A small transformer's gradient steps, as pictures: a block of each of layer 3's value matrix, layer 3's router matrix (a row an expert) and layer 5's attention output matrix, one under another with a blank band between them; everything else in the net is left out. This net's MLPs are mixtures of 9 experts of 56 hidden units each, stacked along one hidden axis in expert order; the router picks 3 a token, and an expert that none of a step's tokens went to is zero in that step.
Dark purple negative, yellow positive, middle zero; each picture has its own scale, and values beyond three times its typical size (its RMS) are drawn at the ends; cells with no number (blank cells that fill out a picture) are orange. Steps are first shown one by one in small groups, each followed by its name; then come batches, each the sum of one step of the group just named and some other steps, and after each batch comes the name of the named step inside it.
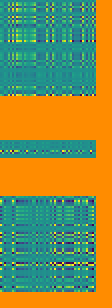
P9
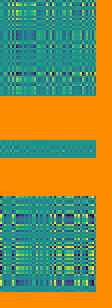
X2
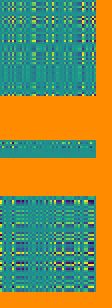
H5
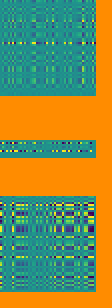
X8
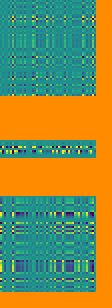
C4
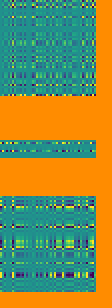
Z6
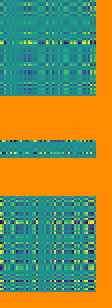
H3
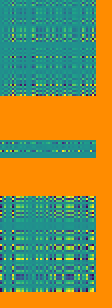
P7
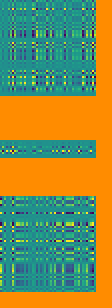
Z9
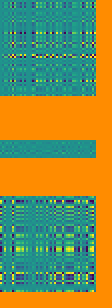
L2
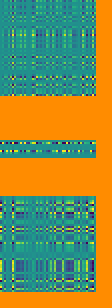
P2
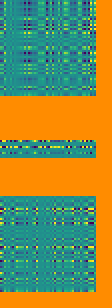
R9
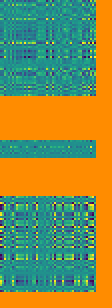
X2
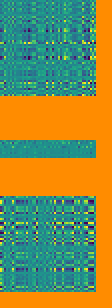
H5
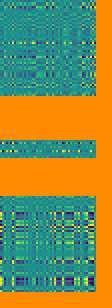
P2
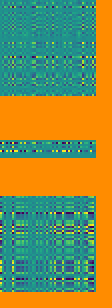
P2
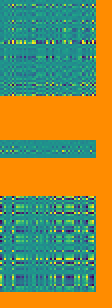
P7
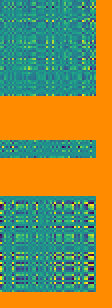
H5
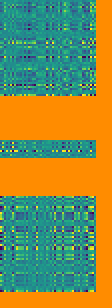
P7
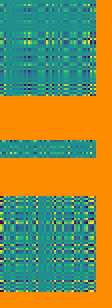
H3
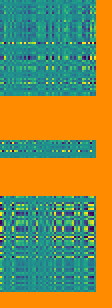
X8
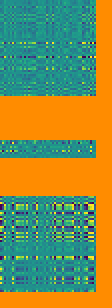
X8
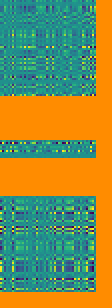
P2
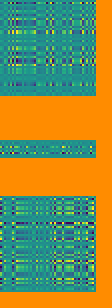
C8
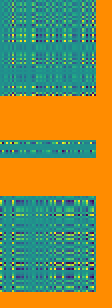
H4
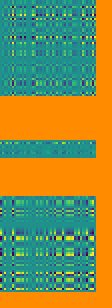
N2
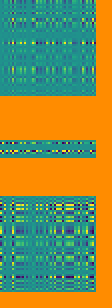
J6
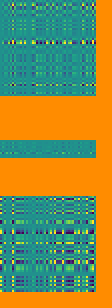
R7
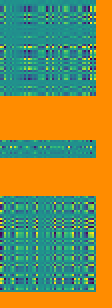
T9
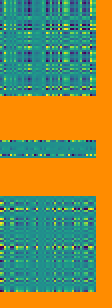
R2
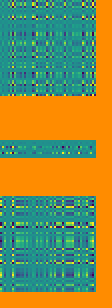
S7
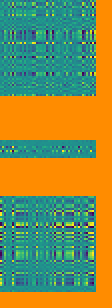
S7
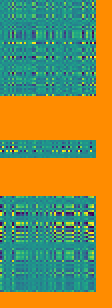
S7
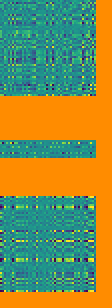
C8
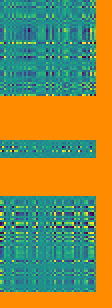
S7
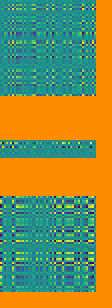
H4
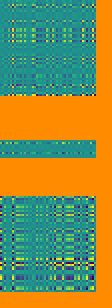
H4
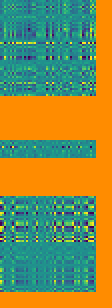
S7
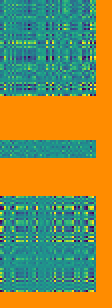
R2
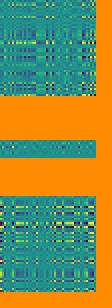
S7
